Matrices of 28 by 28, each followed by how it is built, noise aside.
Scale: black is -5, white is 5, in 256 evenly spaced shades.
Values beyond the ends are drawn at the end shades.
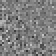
lower triangular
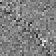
banded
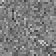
banded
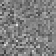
lower triangular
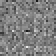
low rank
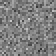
noise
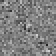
banded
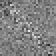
banded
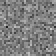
noise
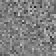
upper triangular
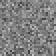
noise
